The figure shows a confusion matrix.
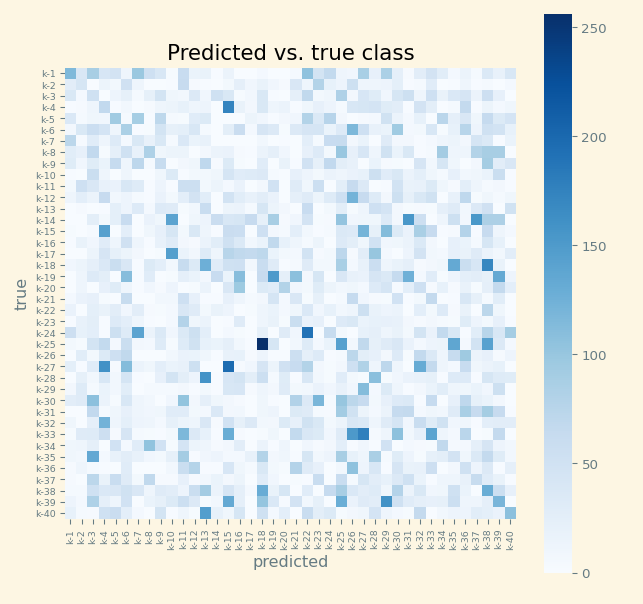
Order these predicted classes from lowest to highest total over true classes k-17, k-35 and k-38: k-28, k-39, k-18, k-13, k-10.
k-39, k-13, k-10, k-28, k-18
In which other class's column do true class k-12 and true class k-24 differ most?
k-22
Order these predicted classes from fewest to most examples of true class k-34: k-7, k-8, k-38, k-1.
k-1, k-7, k-38, k-8
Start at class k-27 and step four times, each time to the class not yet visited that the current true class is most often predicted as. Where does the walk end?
k-26
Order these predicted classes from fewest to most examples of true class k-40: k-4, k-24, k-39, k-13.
k-39, k-24, k-4, k-13
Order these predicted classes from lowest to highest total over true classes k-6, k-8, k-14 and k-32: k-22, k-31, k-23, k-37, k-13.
k-13, k-23, k-22, k-31, k-37
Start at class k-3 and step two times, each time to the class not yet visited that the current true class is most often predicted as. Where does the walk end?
k-18
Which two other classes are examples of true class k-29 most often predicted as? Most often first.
k-27, k-39
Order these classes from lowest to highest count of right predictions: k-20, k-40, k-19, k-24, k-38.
k-24, k-20, k-40, k-38, k-19
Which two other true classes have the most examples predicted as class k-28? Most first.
k-17, k-35
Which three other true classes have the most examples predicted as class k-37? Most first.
k-14, k-8, k-31
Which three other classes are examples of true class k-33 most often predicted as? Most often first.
k-27, k-26, k-15
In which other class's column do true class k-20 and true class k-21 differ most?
k-16
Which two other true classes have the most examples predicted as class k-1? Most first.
k-7, k-24
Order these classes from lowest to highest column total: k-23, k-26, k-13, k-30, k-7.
k-7, k-23, k-13, k-30, k-26
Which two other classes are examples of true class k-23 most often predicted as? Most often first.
k-11, k-21
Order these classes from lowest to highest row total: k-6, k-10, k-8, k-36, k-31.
k-10, k-36, k-31, k-8, k-6
